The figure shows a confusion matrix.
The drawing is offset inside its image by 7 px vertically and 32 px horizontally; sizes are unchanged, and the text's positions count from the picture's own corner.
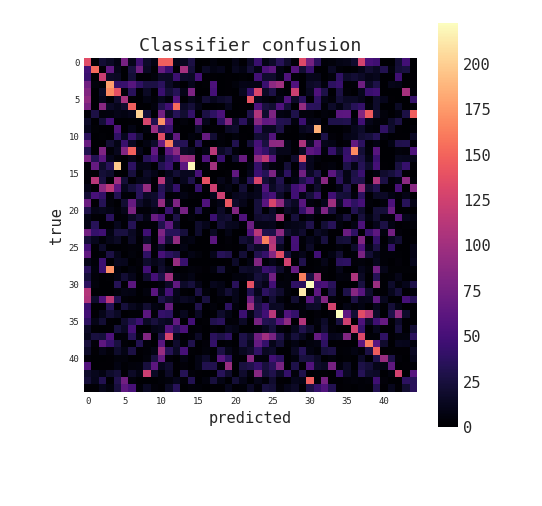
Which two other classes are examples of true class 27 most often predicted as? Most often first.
12, 23
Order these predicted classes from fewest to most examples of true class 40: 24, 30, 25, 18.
24, 30, 25, 18
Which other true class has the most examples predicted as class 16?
10
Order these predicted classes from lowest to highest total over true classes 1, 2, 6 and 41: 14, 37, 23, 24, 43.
43, 14, 37, 24, 23
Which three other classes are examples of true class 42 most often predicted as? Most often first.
8, 23, 44
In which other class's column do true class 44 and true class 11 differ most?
29
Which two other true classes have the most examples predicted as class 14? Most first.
13, 4
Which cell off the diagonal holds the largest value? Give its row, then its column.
31, 29
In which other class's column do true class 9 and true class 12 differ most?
36
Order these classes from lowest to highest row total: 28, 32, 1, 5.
28, 5, 32, 1
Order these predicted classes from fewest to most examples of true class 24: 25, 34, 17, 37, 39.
34, 39, 17, 37, 25
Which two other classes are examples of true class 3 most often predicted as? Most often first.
26, 25
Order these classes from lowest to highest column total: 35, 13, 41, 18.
41, 18, 13, 35
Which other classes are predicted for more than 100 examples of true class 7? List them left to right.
23, 38, 44
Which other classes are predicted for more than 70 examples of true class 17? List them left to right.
2, 3, 8, 37, 44
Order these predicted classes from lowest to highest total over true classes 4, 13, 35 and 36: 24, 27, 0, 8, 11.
8, 27, 11, 24, 0
